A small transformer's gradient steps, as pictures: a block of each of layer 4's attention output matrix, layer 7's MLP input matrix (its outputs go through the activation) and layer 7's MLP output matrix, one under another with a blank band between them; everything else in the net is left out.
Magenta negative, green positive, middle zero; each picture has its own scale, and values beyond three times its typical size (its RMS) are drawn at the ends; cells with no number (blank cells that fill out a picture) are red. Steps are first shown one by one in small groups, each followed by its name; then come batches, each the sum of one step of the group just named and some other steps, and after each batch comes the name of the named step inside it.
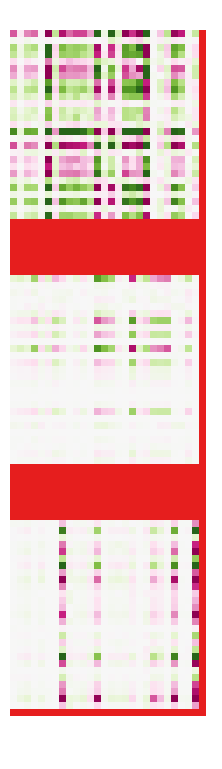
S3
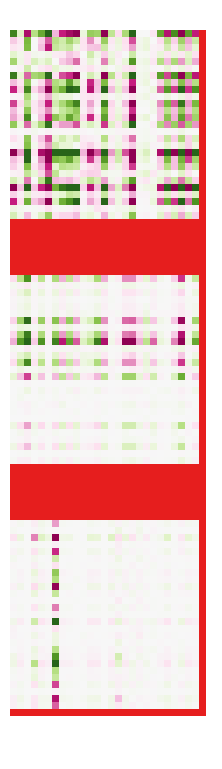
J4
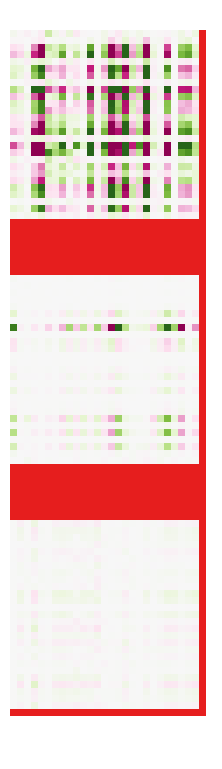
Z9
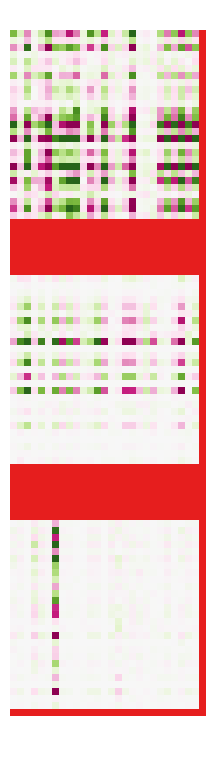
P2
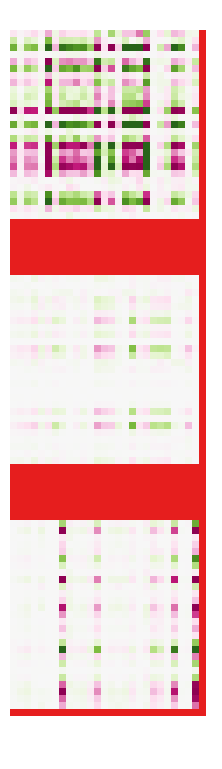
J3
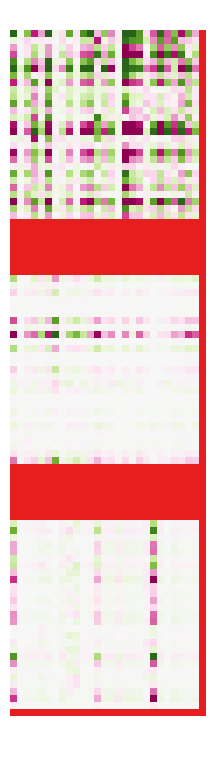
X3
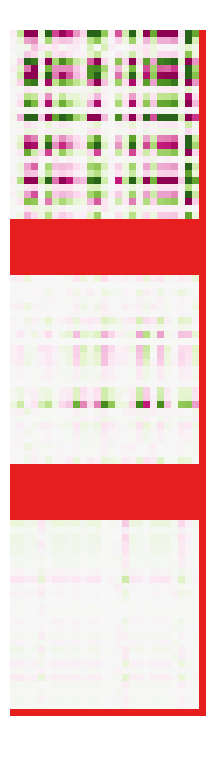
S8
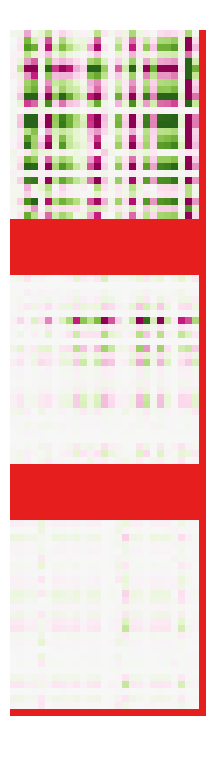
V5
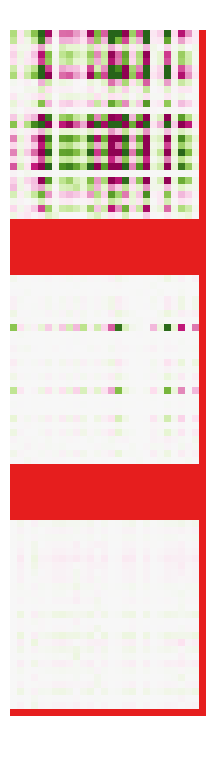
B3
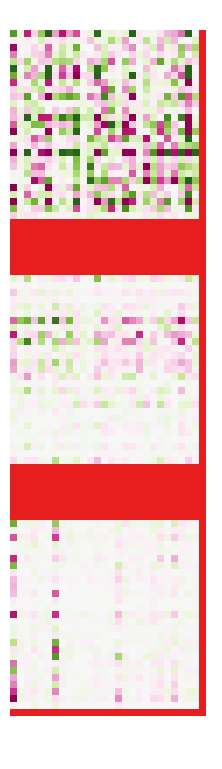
S8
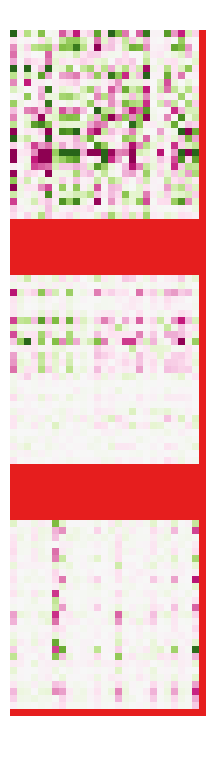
J3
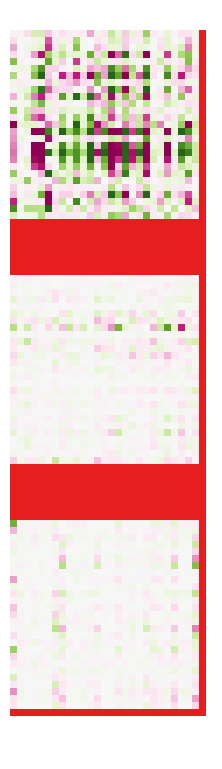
Z9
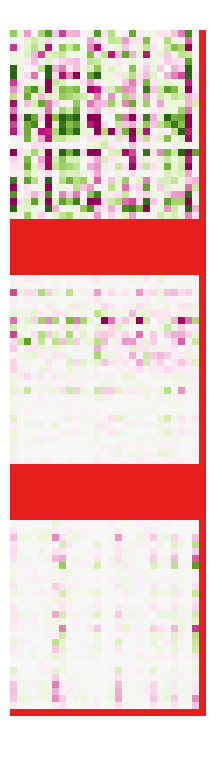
V5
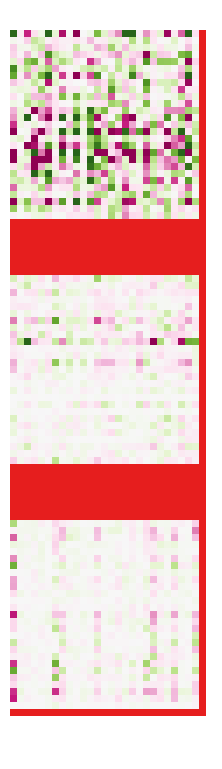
S8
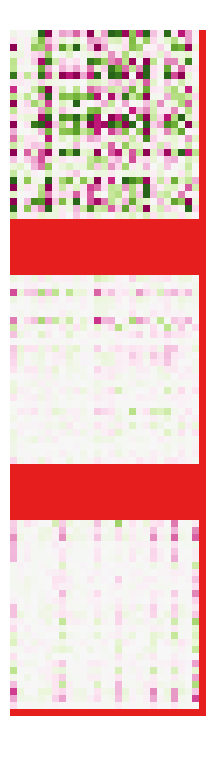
B3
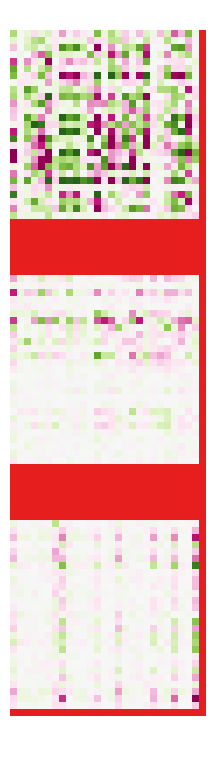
B3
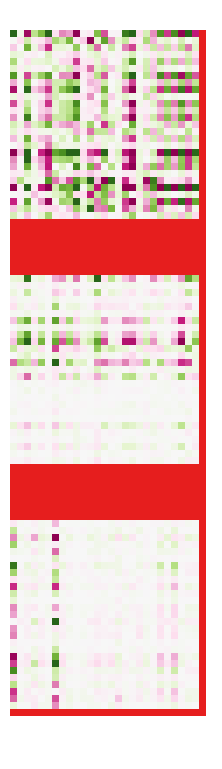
J4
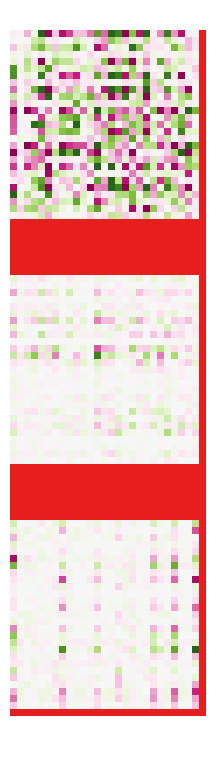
J3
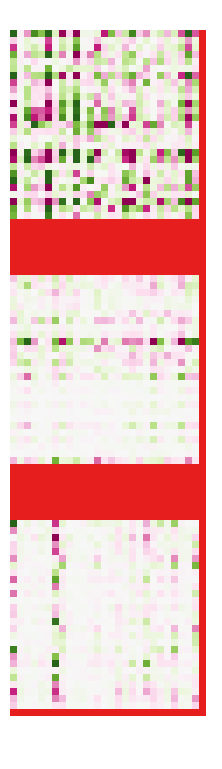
J4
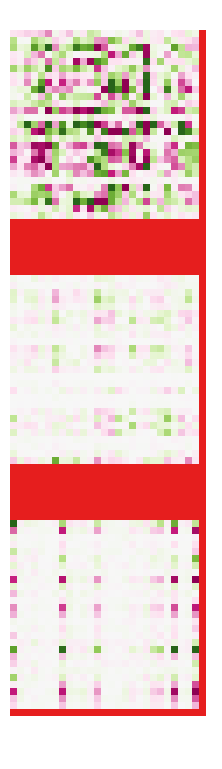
J3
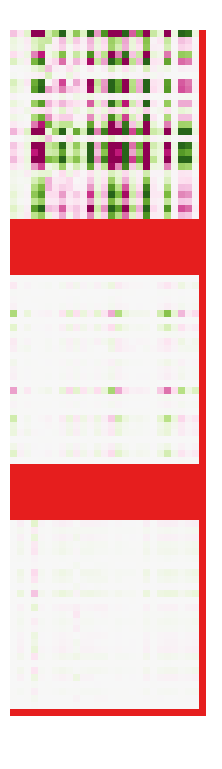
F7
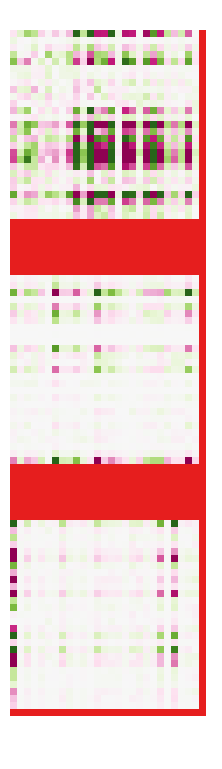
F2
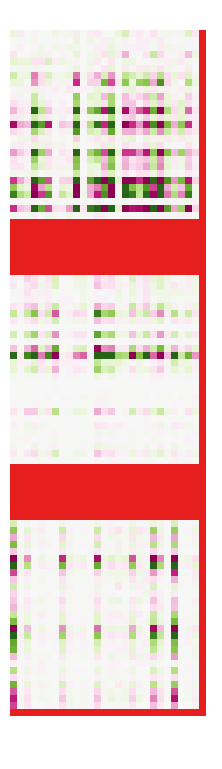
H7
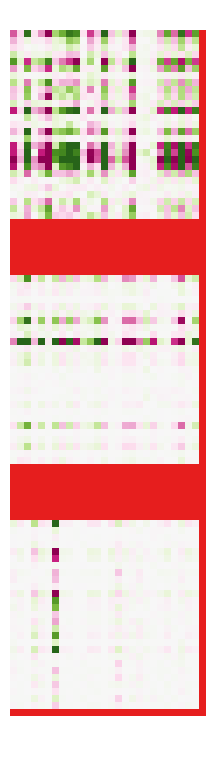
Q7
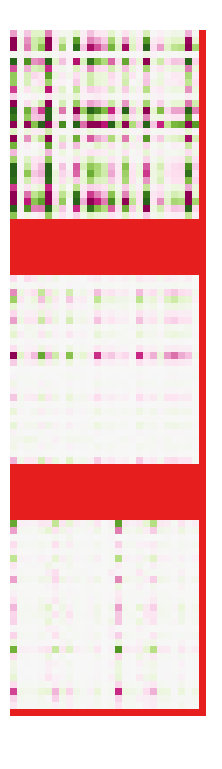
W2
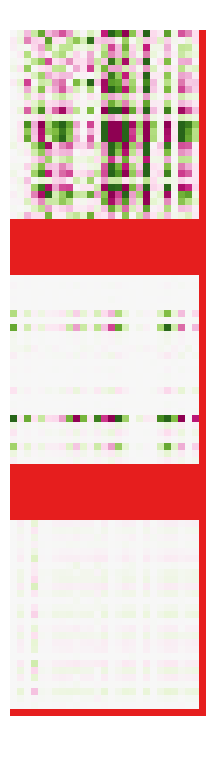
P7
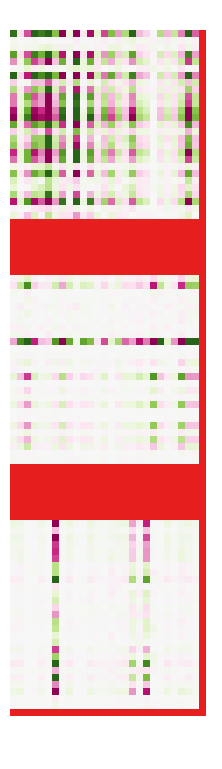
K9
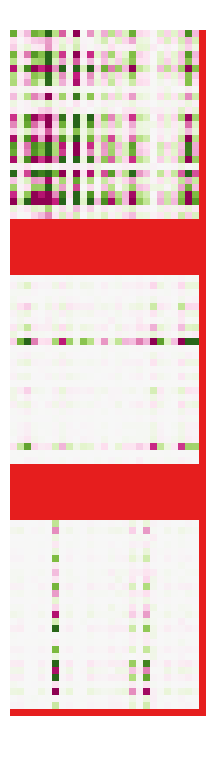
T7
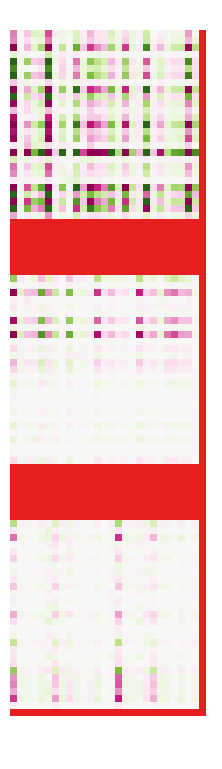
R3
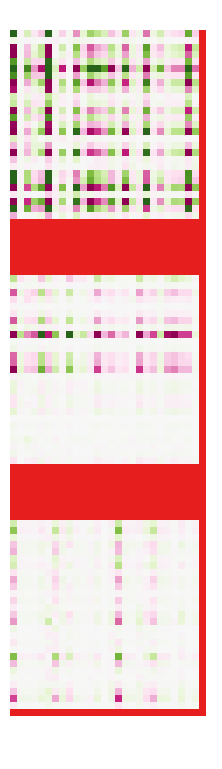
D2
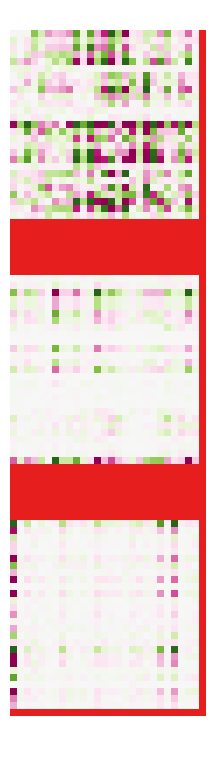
F2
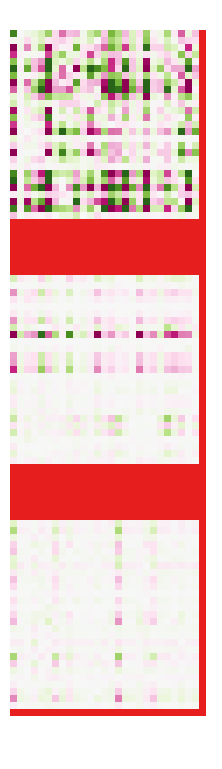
D2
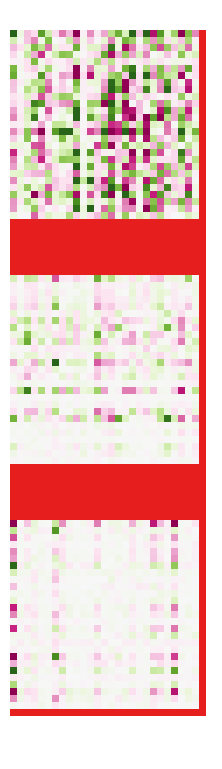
P7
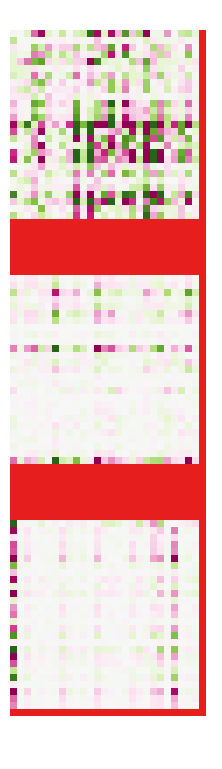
F2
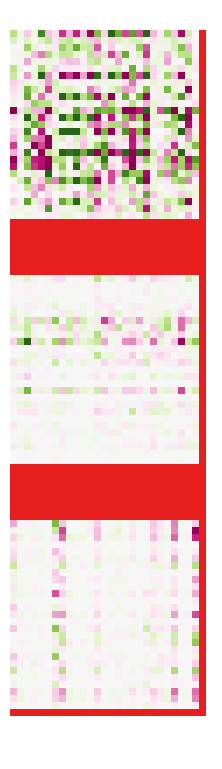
Q7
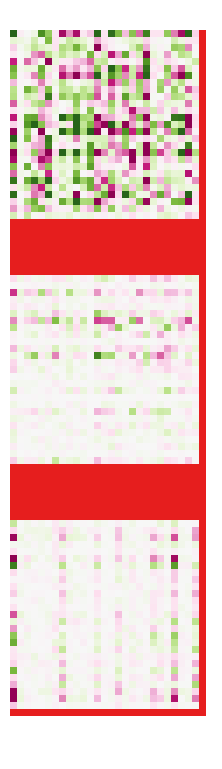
H7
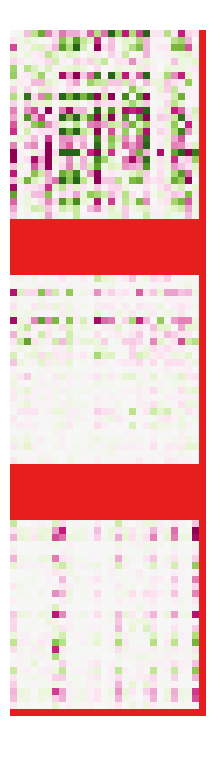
R3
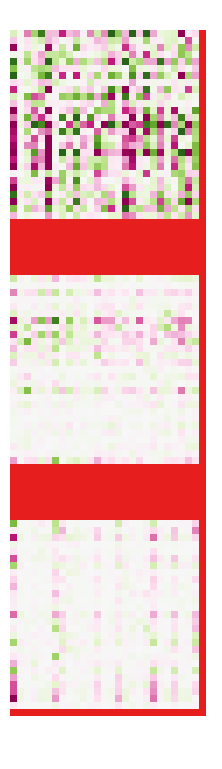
R3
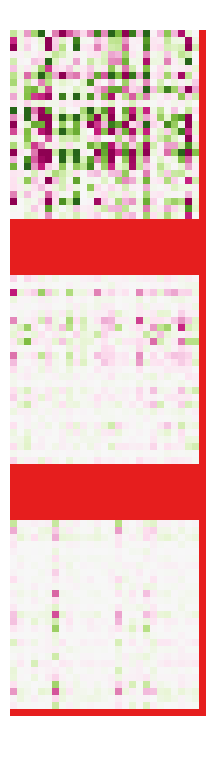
W2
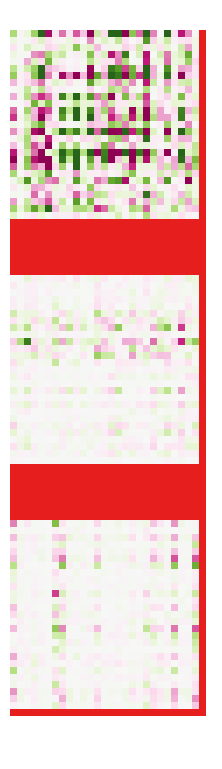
Q7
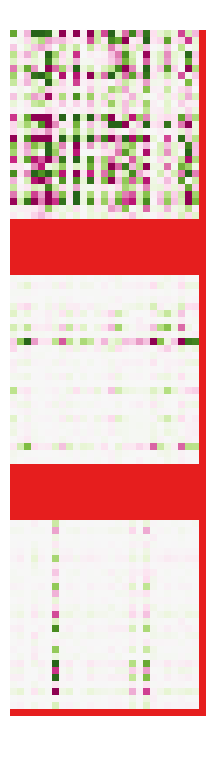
T7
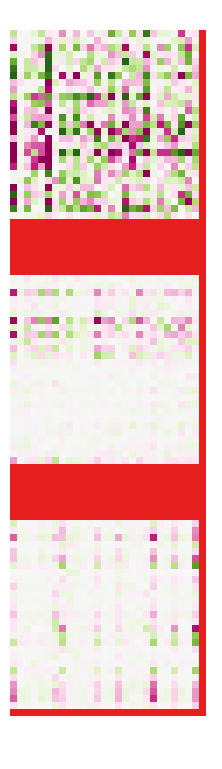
R3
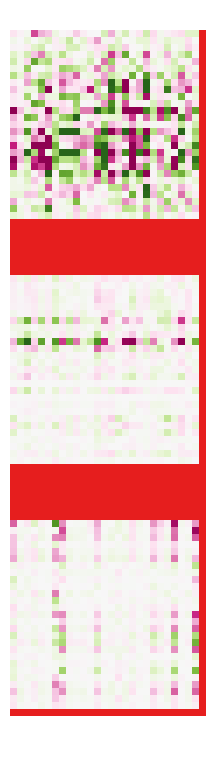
Q7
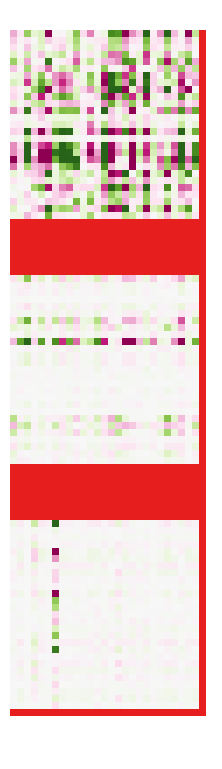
Q7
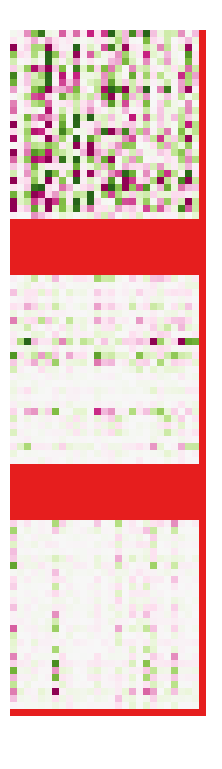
T7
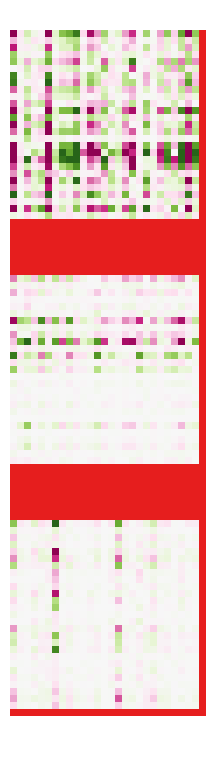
Q7
